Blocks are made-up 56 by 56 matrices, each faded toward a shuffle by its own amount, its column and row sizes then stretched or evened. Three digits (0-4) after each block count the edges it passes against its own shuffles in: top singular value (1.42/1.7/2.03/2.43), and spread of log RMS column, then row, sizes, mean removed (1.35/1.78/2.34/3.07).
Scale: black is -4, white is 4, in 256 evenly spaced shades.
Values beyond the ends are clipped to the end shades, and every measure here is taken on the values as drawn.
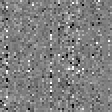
0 3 0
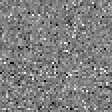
1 0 1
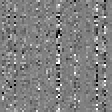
3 4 0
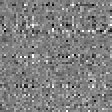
3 2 3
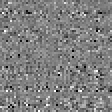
1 2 3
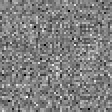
3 0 1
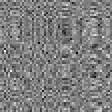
4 2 0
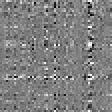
3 3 3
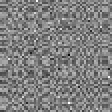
4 0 1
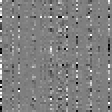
3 4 1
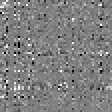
2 3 2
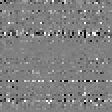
3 1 4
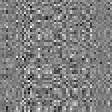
4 4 0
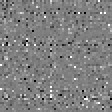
1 0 2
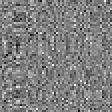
3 2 0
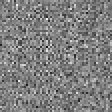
3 1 1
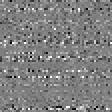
2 0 4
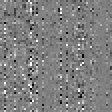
2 4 0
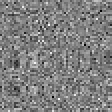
3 0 0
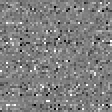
1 1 3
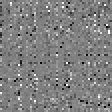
2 3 2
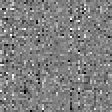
0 3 2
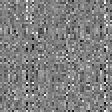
3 4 0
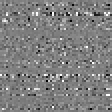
2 1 4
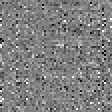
2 3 1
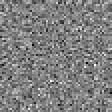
3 0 0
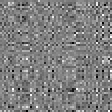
4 2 3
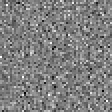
2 0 0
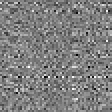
3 1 3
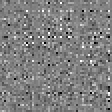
1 3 3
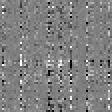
3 4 2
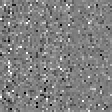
1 2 0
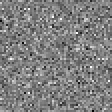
0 0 2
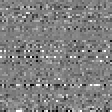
2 0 4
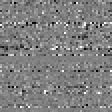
1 0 4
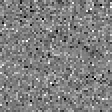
0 0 0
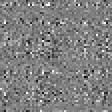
2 2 3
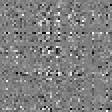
2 3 3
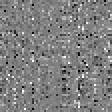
2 2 0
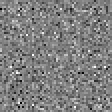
1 2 2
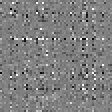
3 3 3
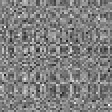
4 2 1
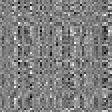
4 4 2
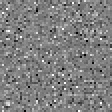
1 1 0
